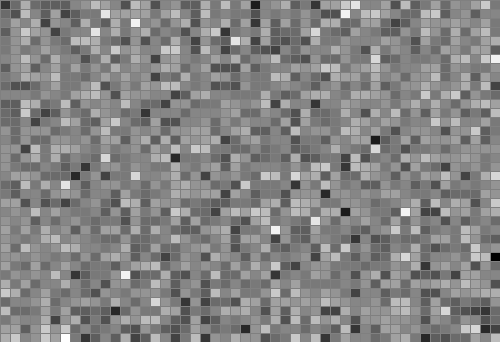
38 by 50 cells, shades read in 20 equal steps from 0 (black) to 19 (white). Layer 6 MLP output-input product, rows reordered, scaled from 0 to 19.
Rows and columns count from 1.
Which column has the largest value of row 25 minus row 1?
32
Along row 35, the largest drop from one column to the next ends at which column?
46
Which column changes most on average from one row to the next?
33
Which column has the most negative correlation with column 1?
10
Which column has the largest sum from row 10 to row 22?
36
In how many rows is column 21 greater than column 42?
16
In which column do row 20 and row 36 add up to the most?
30
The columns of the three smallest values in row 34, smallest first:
19, 21, 24
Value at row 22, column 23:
5
